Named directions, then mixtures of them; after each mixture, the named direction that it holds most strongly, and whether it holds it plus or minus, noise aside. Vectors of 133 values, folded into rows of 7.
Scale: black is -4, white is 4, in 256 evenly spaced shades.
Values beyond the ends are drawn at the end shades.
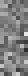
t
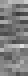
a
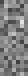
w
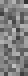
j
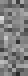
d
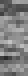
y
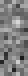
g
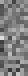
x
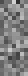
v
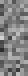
x, plus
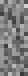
j, plus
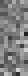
t, minus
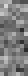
t, plus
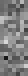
d, plus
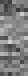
y, plus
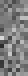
x, plus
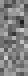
w, minus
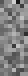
v, plus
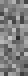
j, plus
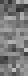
y, plus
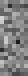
d, plus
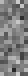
g, plus
